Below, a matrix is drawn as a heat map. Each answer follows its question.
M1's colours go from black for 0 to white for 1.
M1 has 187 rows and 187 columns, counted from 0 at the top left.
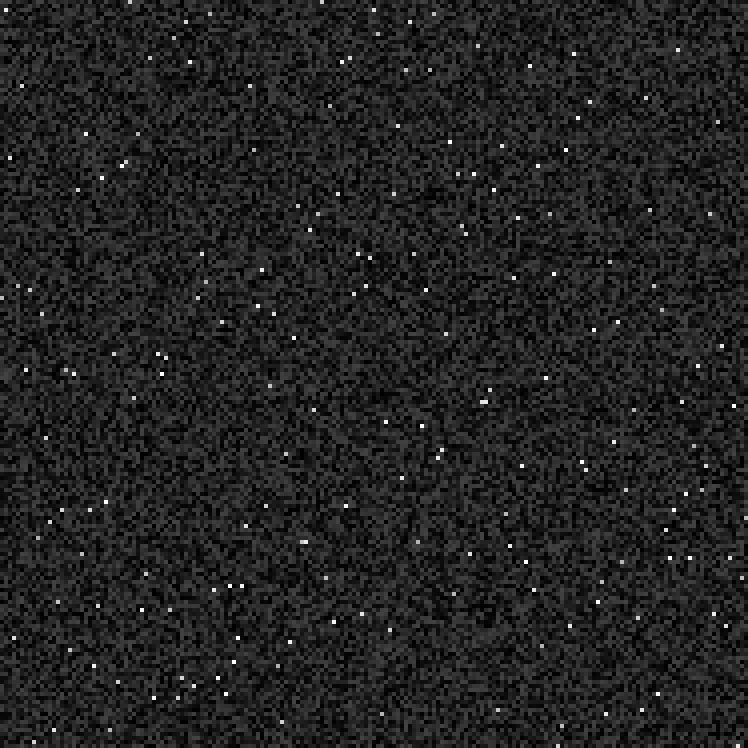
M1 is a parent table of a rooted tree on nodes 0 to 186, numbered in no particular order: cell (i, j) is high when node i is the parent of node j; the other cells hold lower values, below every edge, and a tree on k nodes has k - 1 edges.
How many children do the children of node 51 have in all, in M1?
2
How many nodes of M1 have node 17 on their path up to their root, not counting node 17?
3
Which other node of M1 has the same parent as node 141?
63
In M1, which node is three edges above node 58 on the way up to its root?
57
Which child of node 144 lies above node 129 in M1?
185
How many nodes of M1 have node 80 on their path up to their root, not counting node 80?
12
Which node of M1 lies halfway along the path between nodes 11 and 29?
100
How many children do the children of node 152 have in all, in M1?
1
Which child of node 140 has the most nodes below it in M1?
155
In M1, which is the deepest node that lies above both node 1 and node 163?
2
